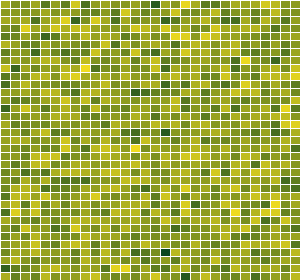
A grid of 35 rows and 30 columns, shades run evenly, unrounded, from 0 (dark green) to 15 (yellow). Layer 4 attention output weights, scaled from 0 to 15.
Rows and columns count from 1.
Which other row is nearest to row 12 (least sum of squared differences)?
33
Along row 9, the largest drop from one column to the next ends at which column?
10
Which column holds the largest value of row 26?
28
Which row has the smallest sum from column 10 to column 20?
17
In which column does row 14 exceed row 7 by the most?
29
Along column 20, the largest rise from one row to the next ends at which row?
27
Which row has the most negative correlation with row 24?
35
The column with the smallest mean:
1
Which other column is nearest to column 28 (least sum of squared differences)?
13
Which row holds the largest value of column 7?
3
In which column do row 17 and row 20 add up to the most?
5
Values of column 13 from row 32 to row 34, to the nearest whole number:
11 7 14
